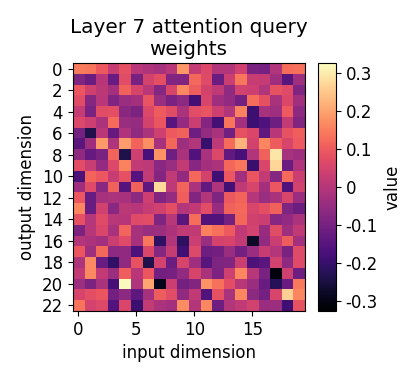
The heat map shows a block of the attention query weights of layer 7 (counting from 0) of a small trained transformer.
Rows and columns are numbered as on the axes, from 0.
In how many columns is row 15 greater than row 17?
13
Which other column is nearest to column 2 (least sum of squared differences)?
8
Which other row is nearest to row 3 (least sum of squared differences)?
12
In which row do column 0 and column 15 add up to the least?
16
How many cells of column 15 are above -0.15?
18
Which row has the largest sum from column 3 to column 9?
7
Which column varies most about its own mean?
17
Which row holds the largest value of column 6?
20
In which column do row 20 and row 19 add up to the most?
4
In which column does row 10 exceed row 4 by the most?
15
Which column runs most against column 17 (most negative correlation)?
6
